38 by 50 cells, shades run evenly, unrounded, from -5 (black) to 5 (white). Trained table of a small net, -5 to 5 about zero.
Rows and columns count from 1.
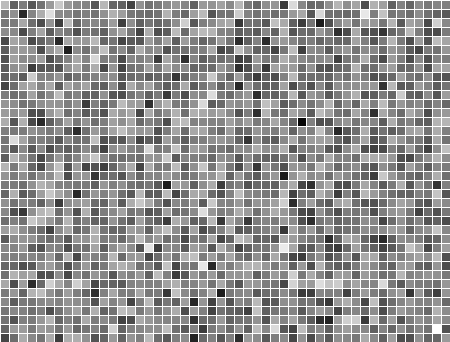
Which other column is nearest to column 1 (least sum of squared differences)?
30
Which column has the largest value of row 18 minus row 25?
19
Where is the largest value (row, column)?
37, 49
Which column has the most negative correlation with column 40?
41
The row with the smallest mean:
9
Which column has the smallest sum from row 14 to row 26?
38
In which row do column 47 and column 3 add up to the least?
24
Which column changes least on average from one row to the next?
26
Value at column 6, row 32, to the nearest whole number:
3
